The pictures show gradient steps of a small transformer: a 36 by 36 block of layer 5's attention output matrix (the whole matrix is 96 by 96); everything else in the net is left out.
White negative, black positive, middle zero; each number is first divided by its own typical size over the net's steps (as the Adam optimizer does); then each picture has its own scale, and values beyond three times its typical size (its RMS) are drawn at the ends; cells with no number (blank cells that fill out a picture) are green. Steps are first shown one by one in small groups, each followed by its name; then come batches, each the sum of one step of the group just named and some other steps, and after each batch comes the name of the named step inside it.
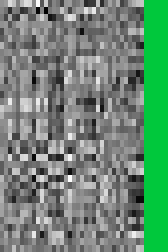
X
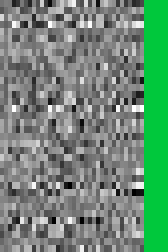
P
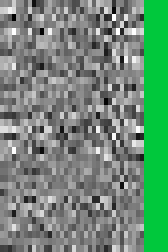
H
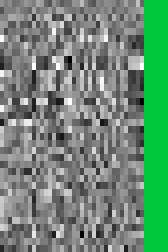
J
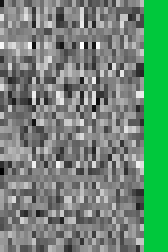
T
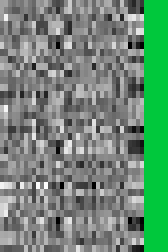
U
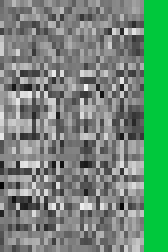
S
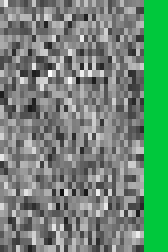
J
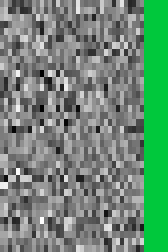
U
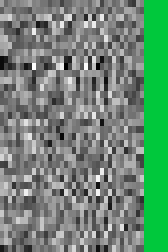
J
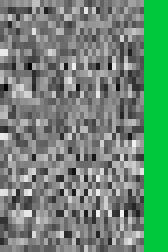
X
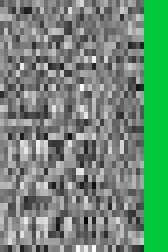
U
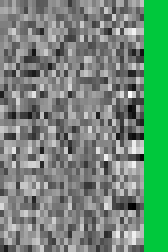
H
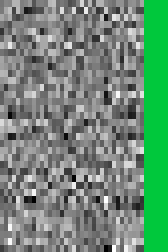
H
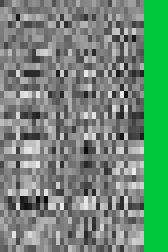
S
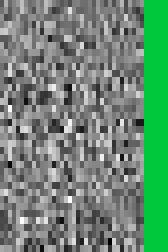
T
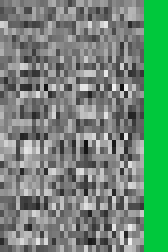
S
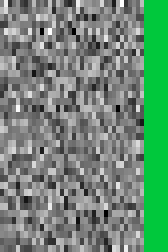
H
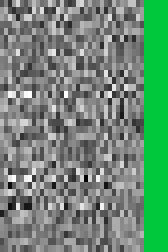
S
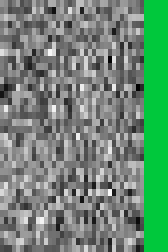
U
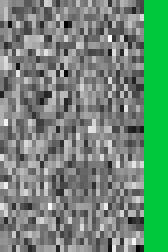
U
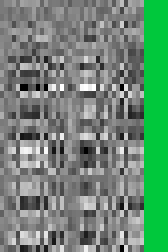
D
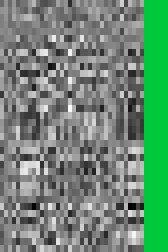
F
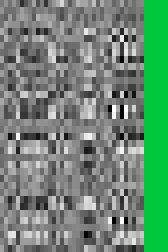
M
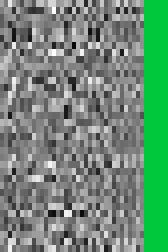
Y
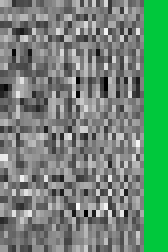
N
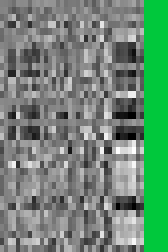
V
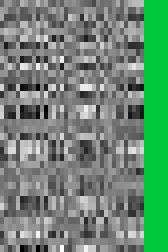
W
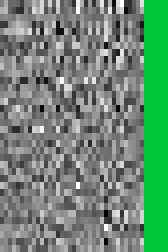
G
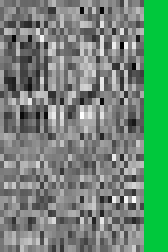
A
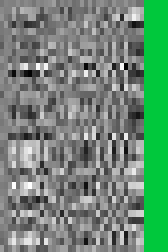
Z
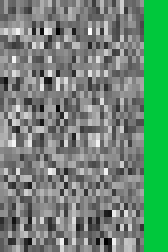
G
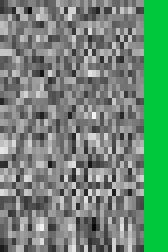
M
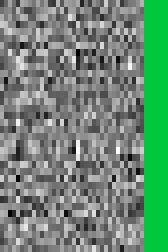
W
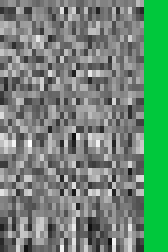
W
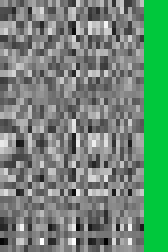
G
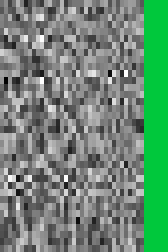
A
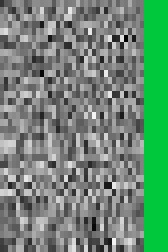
M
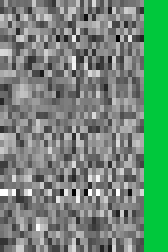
N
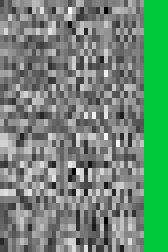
D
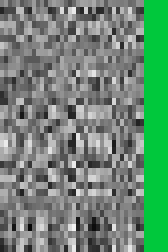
A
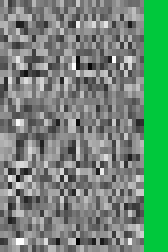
Z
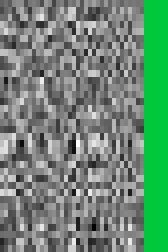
A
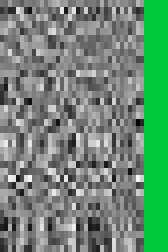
Y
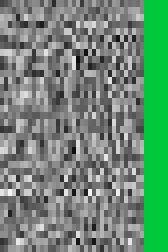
Z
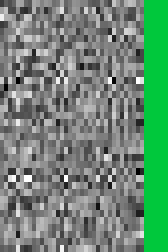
W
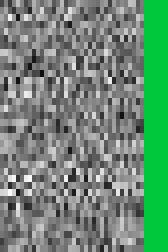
V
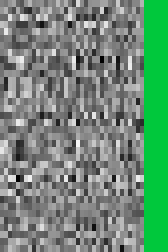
Y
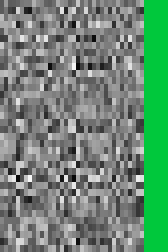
W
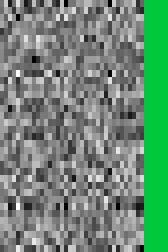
V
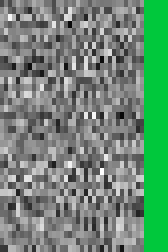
V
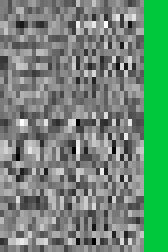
Z
